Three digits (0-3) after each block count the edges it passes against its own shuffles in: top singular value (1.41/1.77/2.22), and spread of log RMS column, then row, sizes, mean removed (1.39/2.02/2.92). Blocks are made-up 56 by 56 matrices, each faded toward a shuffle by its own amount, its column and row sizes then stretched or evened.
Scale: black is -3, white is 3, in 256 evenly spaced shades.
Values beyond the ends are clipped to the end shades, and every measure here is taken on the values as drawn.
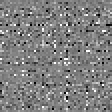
0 2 3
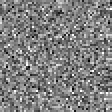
1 0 0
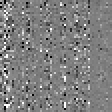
1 3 1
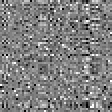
3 1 1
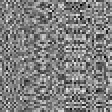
3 2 0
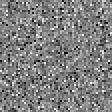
0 0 0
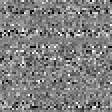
0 0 3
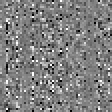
1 3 0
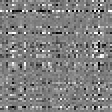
3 2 3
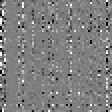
1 3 1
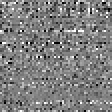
2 0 3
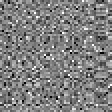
3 0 0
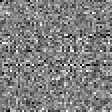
2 0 2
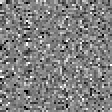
2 2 0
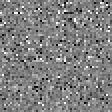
0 1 2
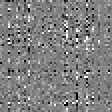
0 3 2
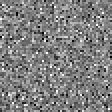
0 0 1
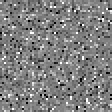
0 0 0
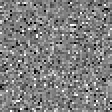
0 1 0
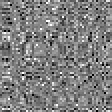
3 1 1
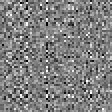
3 2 1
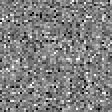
2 0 1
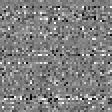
1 1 3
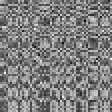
3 0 0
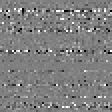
1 0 3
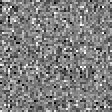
1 1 1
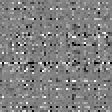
1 2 3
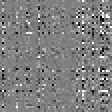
2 3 2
